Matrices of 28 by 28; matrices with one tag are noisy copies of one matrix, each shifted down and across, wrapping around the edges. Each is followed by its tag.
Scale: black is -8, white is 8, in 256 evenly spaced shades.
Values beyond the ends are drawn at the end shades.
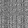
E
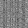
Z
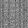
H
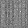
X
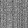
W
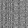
H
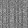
X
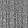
X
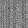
Z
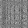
E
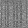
X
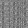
H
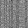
Z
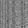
Z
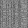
Z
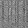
X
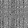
E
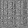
E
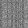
H
